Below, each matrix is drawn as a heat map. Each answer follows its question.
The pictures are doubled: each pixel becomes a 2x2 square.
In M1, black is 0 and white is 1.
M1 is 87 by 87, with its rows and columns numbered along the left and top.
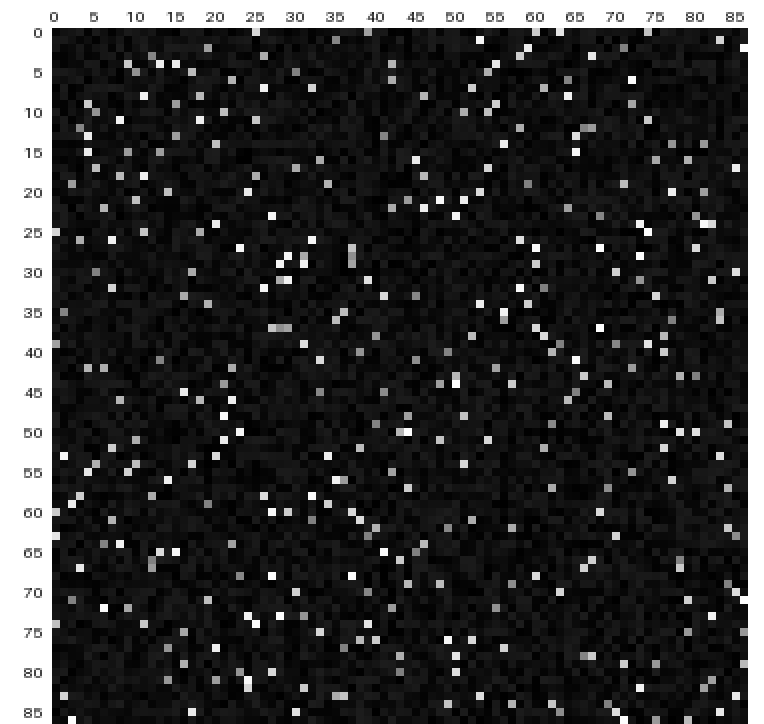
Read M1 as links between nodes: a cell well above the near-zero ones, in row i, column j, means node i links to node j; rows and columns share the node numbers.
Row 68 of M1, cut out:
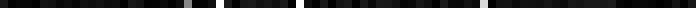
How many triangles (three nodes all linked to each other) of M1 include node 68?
4
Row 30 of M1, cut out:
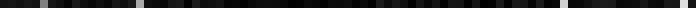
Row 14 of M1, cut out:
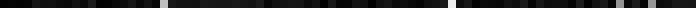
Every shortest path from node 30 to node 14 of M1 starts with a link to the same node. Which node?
node 85
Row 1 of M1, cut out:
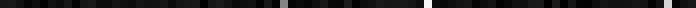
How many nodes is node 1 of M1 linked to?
3
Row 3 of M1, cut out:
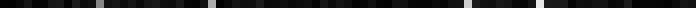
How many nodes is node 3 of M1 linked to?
4
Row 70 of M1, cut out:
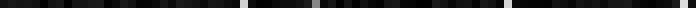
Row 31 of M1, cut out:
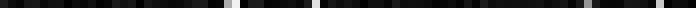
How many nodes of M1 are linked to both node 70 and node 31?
1
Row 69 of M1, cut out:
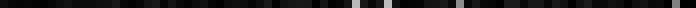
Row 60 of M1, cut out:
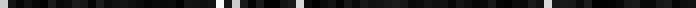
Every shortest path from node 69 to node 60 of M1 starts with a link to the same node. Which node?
node 44
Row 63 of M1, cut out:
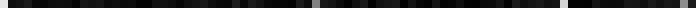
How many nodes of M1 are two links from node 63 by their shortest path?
7
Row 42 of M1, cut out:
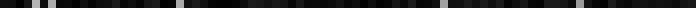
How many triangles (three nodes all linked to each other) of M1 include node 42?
4
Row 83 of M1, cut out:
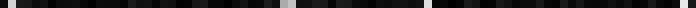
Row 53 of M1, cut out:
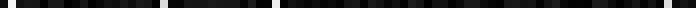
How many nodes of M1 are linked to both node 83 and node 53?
1
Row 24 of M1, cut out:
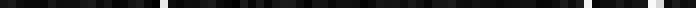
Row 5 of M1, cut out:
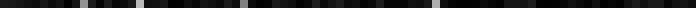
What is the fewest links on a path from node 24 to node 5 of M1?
6
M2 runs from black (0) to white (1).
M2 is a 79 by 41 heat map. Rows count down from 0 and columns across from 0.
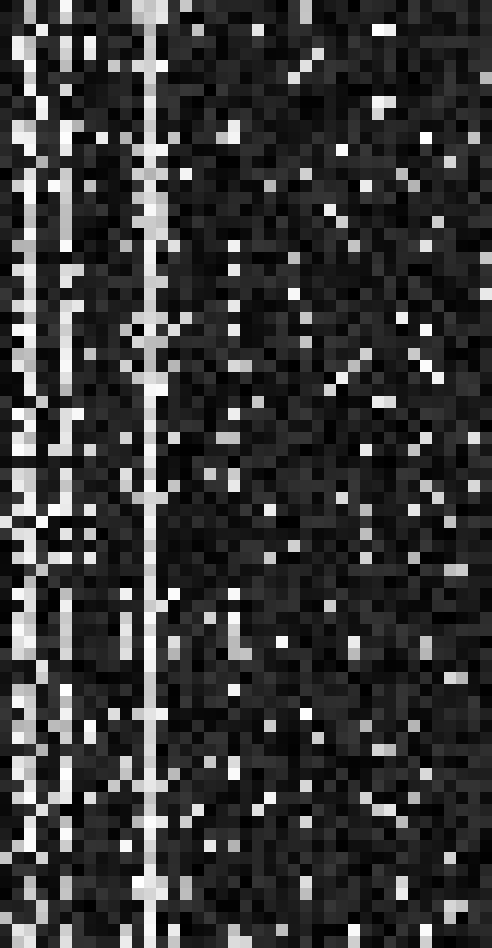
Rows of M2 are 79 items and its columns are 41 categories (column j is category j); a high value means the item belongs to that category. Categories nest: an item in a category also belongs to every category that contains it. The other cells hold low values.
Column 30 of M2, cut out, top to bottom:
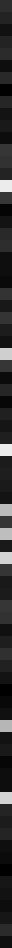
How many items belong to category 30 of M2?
8
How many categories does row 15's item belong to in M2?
9
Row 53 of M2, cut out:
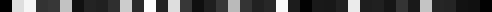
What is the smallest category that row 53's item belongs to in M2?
23
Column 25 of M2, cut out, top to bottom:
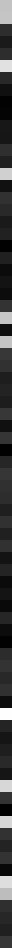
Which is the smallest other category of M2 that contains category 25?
11
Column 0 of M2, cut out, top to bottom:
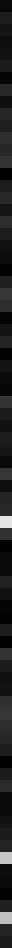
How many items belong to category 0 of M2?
3
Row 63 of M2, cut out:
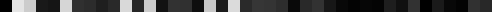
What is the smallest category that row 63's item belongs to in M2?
17
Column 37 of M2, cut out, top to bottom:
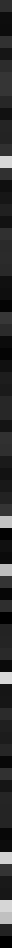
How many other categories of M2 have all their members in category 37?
2
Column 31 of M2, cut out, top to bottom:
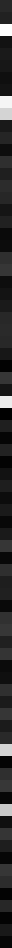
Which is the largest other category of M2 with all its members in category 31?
32
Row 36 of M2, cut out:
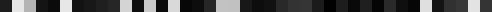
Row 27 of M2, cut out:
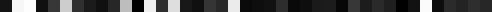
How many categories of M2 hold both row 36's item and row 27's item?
8
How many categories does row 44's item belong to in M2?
6
